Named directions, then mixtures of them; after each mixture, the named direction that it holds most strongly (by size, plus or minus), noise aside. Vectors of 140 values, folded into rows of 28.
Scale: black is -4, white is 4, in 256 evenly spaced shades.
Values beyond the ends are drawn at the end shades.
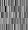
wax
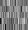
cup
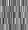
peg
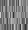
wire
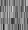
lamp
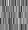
peg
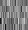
cup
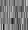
lamp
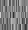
wire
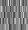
peg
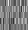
peg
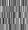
peg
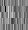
wax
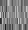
cup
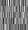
peg
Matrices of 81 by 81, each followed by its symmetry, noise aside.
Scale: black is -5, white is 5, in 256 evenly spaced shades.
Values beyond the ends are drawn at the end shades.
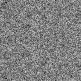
mirrored top to bottom.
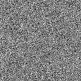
no symmetry.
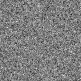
same after a half turn.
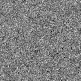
symmetric.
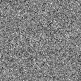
symmetric across the other diagonal.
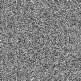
mirrored top to bottom.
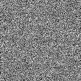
same after a half turn.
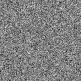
symmetric across the other diagonal.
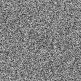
same after a half turn.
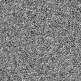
symmetric.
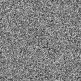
symmetric.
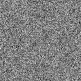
same after a half turn.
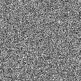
symmetric across the other diagonal.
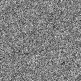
symmetric.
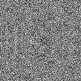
mirrored top to bottom.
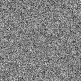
symmetric across the other diagonal.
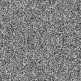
mirrored top to bottom.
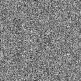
mirrored top to bottom.
